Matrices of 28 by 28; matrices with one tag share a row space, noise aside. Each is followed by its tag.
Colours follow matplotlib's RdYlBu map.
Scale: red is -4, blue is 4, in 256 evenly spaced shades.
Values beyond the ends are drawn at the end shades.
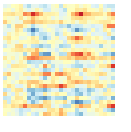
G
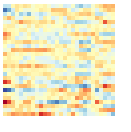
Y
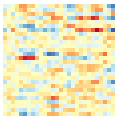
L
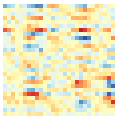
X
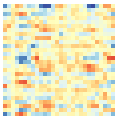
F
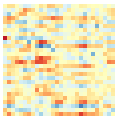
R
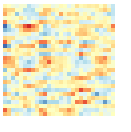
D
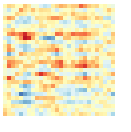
R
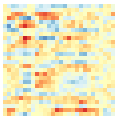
R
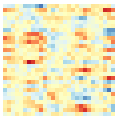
X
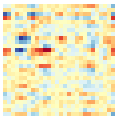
F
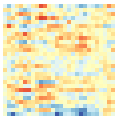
R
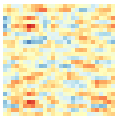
D
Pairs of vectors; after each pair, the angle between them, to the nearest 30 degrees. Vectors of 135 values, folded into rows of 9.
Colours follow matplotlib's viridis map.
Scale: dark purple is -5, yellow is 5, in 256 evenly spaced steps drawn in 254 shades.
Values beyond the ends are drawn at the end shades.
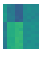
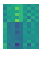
150 degrees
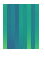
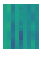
90 degrees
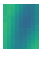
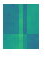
120 degrees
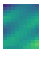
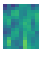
60 degrees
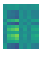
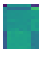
90 degrees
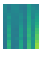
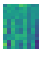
150 degrees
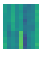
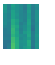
90 degrees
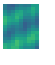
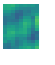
150 degrees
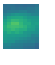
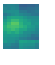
30 degrees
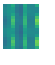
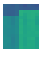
90 degrees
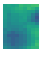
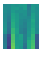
90 degrees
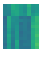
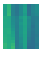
120 degrees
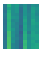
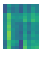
30 degrees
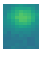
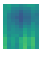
150 degrees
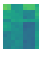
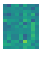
120 degrees
